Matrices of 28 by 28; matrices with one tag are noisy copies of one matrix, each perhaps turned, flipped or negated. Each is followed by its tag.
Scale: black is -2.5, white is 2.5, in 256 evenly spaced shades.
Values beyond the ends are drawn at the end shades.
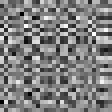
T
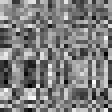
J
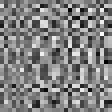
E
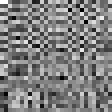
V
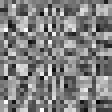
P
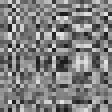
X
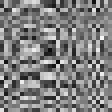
X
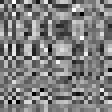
X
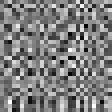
T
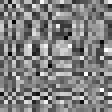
X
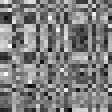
J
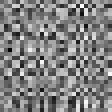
T
